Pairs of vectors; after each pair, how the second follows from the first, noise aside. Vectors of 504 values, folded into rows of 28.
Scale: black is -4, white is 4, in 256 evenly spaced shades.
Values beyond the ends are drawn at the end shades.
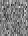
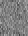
wrapped around, negated, shrunk.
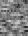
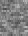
negated, shrunk.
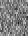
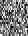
reversed, scaled up.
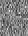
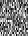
reversed, negated, scaled up.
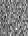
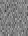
wrapped around, negated, shrunk.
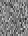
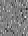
wrapped around, partly zeroed.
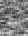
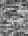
wrapped around.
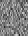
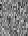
shuffled.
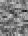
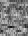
wrapped around.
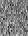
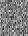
shuffled.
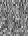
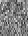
wrapped around.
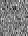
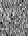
shuffled.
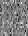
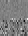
wrapped around, partly zeroed.
